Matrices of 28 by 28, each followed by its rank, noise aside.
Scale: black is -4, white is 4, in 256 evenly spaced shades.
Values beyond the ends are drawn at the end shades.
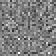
four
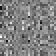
three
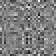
three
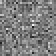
six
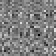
three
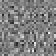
four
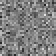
five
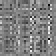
three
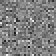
five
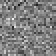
six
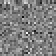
four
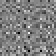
three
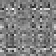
four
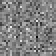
six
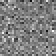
four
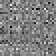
five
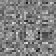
four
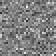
five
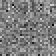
six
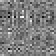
three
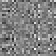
three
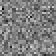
five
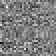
six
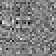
four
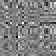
three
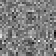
five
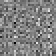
four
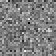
six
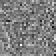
six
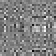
three
